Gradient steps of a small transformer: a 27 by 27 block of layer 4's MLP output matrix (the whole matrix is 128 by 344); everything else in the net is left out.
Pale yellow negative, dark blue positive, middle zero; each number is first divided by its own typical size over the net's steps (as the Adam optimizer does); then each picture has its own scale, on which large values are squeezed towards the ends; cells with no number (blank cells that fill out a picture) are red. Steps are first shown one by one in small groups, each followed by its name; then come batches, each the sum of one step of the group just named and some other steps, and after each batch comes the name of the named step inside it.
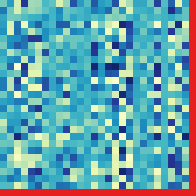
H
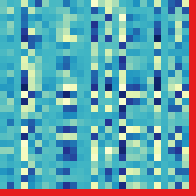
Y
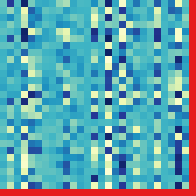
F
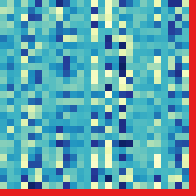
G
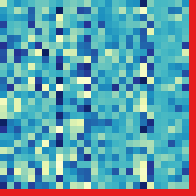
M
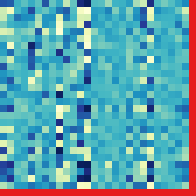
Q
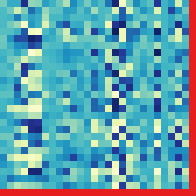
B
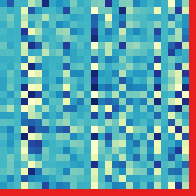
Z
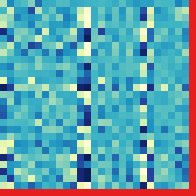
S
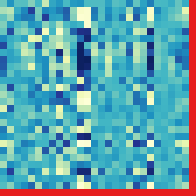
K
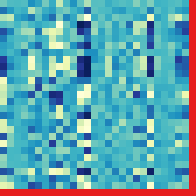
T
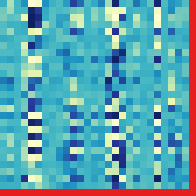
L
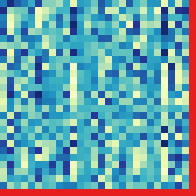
F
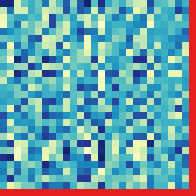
Z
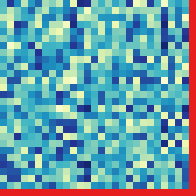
Q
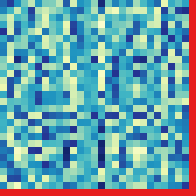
L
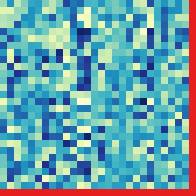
K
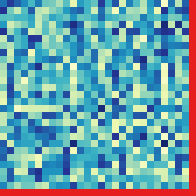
B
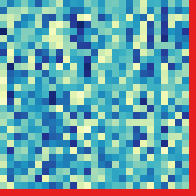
T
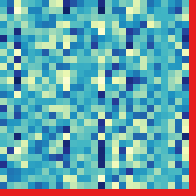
H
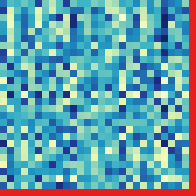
Y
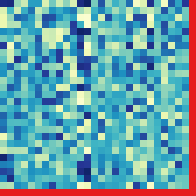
K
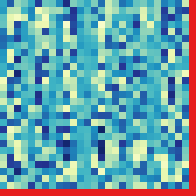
G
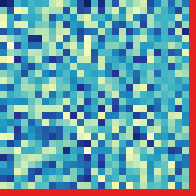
B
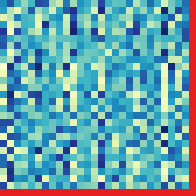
Z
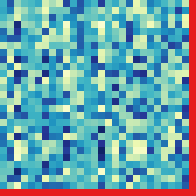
H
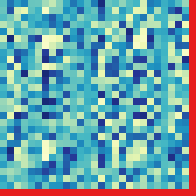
H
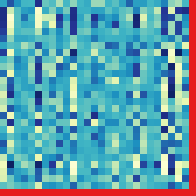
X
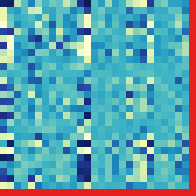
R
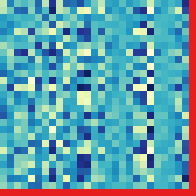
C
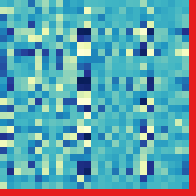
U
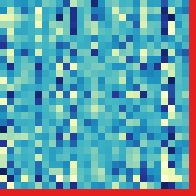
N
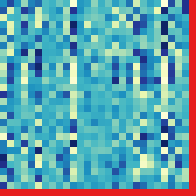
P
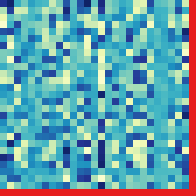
R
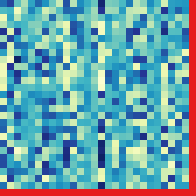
P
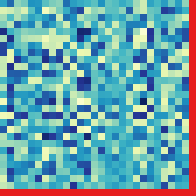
U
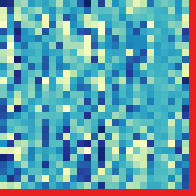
R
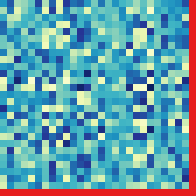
C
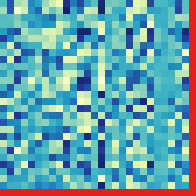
U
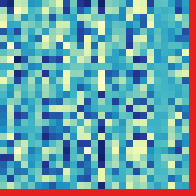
R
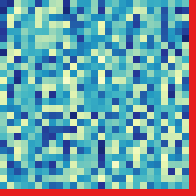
X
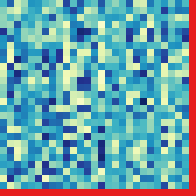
U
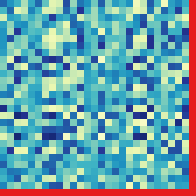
P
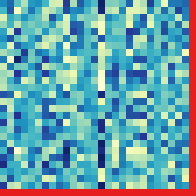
P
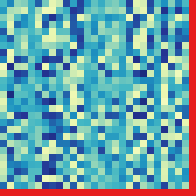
X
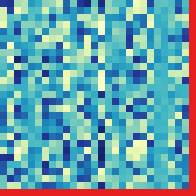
R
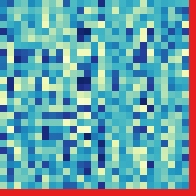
U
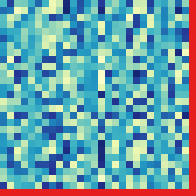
X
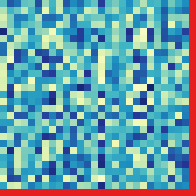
C
